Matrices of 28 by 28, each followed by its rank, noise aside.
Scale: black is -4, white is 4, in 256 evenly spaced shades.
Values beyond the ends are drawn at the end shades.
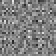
three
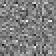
five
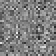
three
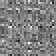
three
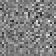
five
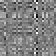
two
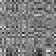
four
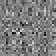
five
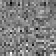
four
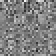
five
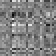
two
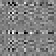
two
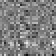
two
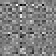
two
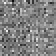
five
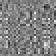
three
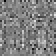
four
